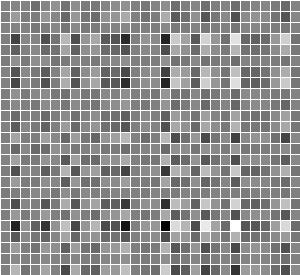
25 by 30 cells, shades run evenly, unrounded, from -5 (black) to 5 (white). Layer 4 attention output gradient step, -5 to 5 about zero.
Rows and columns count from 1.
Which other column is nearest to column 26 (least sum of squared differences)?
11
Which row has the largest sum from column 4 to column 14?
13
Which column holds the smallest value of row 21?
17
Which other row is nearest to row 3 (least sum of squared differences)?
24
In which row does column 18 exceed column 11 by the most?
21
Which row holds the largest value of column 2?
25
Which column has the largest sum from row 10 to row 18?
6
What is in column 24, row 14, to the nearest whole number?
1
